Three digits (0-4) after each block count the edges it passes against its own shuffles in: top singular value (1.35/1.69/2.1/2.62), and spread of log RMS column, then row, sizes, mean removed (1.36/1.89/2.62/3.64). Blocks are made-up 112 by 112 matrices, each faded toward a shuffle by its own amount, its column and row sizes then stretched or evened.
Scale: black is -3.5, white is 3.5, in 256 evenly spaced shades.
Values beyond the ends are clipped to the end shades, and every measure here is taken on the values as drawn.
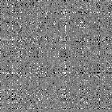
3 3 3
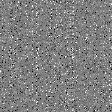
1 3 0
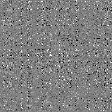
0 3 3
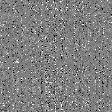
2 3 1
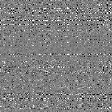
3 2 4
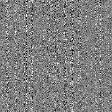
1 4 1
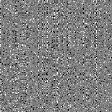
4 3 1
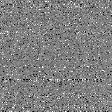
2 0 3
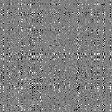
4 4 3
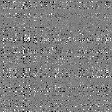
3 3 4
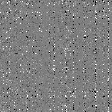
2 3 2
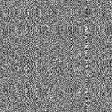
4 3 0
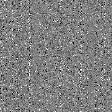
1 3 0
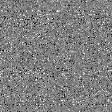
0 1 3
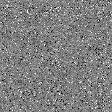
1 1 1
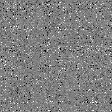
1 2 2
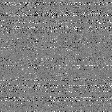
2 1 4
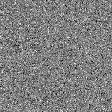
2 0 0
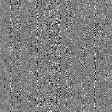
2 4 0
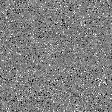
1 0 1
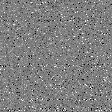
0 0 2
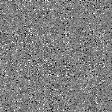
1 2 2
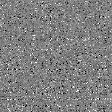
1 2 2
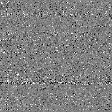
2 1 3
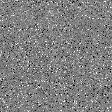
0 0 2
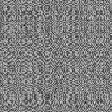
4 1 1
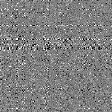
3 2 3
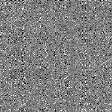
3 3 2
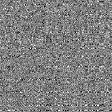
3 0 3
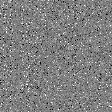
0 2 0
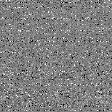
0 1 3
